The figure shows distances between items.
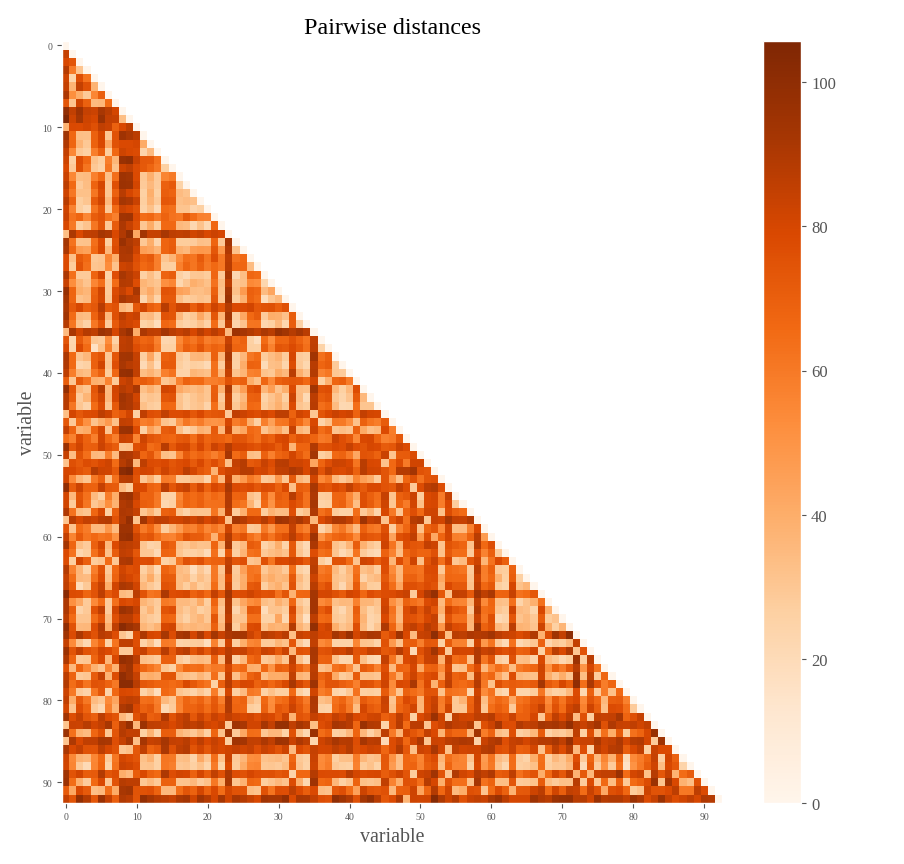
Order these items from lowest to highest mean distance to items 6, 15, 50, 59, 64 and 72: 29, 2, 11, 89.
29, 11, 2, 89
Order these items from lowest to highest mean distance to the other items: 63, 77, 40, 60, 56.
40, 77, 56, 63, 60
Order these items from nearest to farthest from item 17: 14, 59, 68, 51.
68, 59, 14, 51
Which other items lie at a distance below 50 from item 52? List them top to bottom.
21, 60, 78
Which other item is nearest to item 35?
85
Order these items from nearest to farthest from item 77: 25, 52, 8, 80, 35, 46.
25, 46, 80, 52, 35, 8
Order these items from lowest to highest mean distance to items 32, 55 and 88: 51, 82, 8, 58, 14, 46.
46, 14, 82, 8, 51, 58
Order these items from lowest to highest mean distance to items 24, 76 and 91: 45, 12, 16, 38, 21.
16, 38, 12, 21, 45
